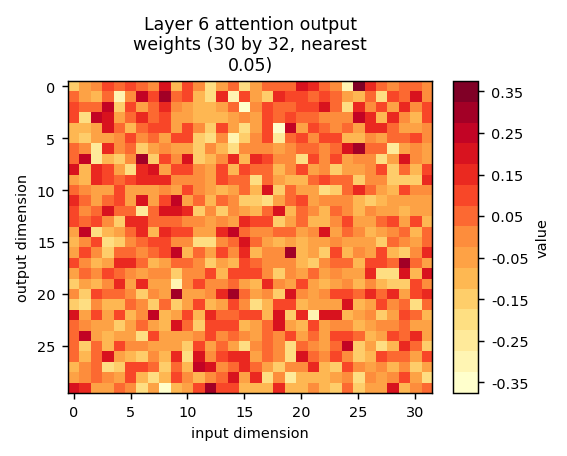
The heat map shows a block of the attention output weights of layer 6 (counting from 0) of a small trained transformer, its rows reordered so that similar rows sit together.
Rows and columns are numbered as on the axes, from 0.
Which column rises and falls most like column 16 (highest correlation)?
29
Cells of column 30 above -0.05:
16
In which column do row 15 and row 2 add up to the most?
8
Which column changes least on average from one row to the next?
26
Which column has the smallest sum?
12
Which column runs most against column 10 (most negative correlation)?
11
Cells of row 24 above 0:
14
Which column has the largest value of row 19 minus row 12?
6
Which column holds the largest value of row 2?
3
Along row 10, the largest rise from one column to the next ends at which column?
17
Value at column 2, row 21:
0
